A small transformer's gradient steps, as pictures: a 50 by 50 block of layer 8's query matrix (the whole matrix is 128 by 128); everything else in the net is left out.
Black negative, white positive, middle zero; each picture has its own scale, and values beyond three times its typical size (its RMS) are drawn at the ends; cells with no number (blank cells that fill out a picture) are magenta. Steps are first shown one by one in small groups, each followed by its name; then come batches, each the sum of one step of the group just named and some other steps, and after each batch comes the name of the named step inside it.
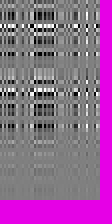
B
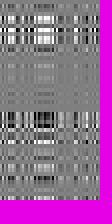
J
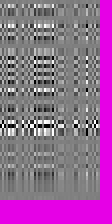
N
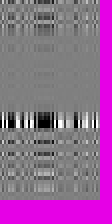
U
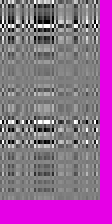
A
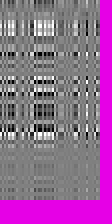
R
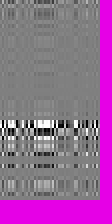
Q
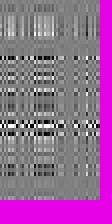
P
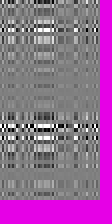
Q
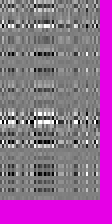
A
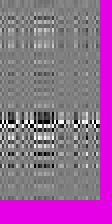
U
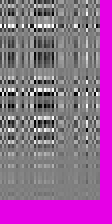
B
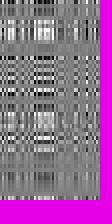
P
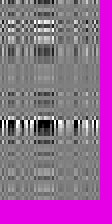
U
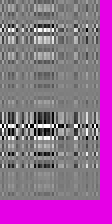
Q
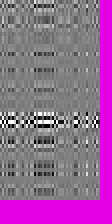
A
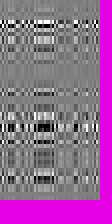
U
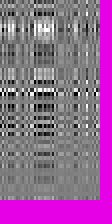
B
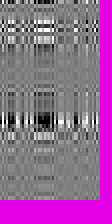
U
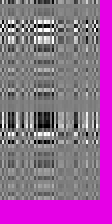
U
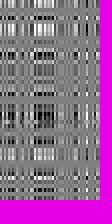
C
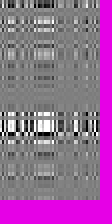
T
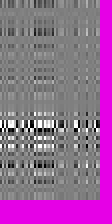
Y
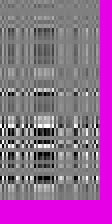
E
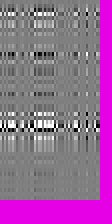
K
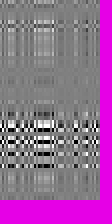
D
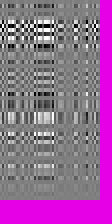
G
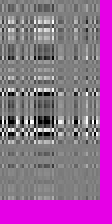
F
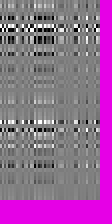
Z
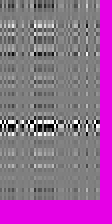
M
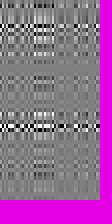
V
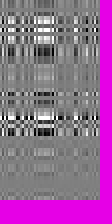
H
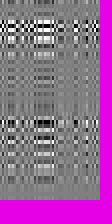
G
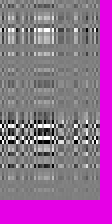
D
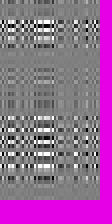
G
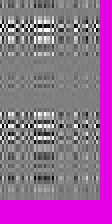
V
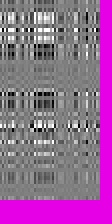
K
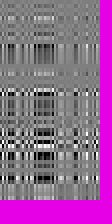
E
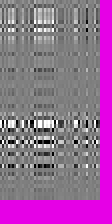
D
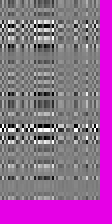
G
